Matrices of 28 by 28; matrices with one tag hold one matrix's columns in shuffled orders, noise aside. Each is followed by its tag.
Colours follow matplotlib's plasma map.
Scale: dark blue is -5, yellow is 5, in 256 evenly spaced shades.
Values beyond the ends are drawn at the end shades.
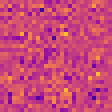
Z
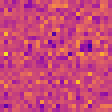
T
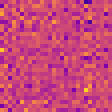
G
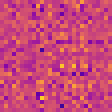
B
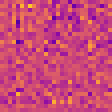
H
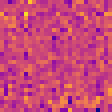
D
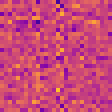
G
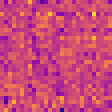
D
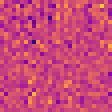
H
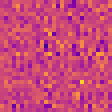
T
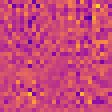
H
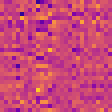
G
